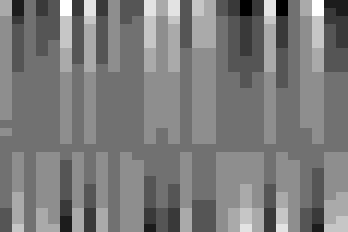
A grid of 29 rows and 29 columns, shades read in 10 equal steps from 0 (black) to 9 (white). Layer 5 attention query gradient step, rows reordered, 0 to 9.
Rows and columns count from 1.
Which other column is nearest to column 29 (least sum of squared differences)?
2
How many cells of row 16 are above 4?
10
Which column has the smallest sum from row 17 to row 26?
6
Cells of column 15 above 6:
3
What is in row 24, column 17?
4
